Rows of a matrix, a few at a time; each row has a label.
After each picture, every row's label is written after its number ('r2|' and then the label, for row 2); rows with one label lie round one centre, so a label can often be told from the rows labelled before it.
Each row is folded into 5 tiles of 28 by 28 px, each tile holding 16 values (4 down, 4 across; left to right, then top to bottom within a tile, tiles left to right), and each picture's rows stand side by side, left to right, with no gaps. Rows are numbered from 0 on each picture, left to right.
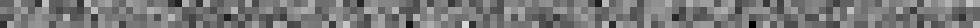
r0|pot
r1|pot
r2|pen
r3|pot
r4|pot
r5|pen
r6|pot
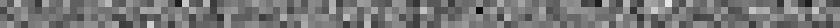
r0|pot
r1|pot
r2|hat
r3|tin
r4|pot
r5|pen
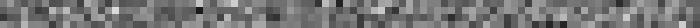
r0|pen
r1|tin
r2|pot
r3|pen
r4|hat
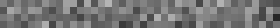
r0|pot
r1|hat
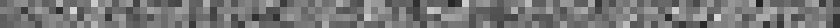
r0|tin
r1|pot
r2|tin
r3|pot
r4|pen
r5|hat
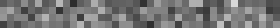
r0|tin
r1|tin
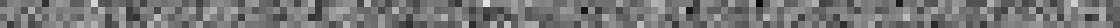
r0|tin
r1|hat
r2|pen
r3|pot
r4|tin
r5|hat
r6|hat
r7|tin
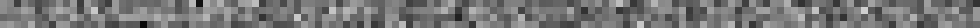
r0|pen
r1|hat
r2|hat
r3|pen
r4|tin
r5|pen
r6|pen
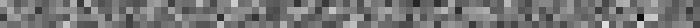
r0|pen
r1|tin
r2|pen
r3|pen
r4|tin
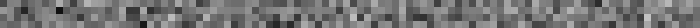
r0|tin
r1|hat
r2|tin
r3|pen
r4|pot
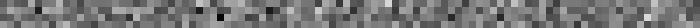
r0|pen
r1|tin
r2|pot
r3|tin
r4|tin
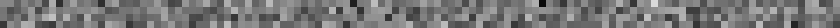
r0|hat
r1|pot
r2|tin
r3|hat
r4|tin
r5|hat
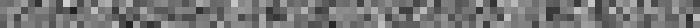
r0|pot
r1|tin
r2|pen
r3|tin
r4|pen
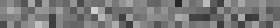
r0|pot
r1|pot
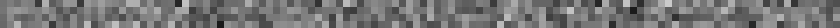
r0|pot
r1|pot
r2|pot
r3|tin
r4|pot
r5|pen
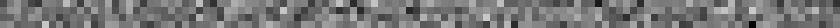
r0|pot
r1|tin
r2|tin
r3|hat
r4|pot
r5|pen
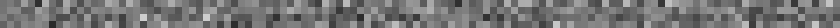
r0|pot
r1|hat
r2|pot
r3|pot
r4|pot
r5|pot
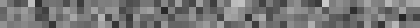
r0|pen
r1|tin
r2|pot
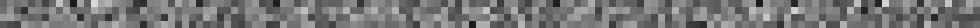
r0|tin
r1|hat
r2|pen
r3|pen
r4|pen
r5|hat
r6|pot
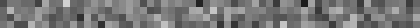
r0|pot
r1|hat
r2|pen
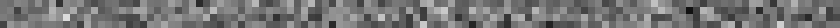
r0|hat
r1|hat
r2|pen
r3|pen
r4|tin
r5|tin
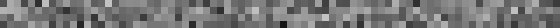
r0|pot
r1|pen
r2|hat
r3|hat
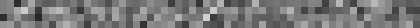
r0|pen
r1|hat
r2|tin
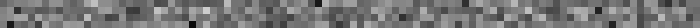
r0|tin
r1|pen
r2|pot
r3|tin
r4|pen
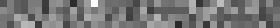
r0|tin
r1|hat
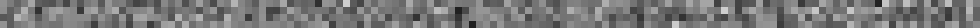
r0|pen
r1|tin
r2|pot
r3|pen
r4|pot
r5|pen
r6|pot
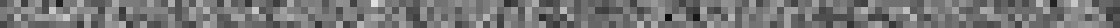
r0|hat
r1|pen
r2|tin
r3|hat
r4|tin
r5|hat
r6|pen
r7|tin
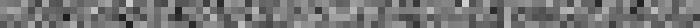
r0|pot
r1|pen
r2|hat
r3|pot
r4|pot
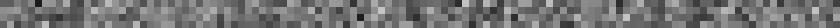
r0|pot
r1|hat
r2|tin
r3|pot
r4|hat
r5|pen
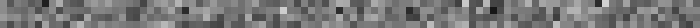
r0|tin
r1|hat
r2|tin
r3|pot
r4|pot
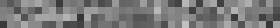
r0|hat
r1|pot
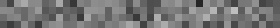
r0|tin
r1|hat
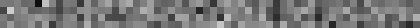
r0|pot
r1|tin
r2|pen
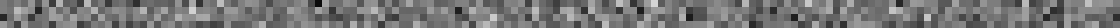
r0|pen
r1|hat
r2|pot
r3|pen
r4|tin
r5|pot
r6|hat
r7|pot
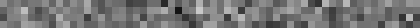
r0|pen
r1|pen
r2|pot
